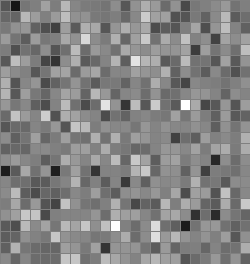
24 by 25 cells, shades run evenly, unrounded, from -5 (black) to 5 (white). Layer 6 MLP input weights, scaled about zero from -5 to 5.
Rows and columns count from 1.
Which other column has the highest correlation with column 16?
11
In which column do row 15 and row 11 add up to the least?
22
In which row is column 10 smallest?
16
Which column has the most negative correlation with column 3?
25
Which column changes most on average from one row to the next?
19
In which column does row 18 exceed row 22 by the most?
2
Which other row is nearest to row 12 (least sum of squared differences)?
14
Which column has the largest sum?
7
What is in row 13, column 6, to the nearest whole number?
0
